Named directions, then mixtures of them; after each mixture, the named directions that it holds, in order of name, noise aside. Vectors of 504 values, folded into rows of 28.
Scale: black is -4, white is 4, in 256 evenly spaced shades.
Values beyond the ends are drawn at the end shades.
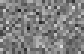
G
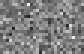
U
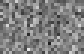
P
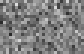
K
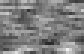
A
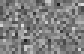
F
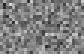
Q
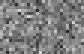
G, K, U.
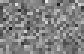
F, G, K.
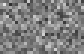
K, Q.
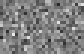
F.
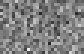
P.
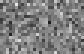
K, U.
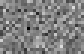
G.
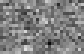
A, F, K.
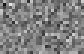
Q.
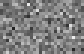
U.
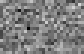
A, F, G.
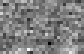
A, P, Q.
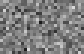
G, P.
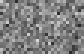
G, P.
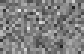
G.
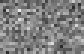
A, G, K.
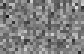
F, Q.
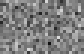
K, P.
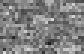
A, F, P.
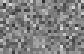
G, Q.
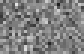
F, K.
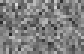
K.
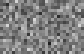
F, P.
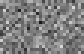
G.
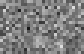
G.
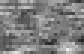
A.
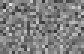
G, P, Q.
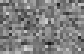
A, F, K.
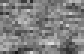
A, Q.
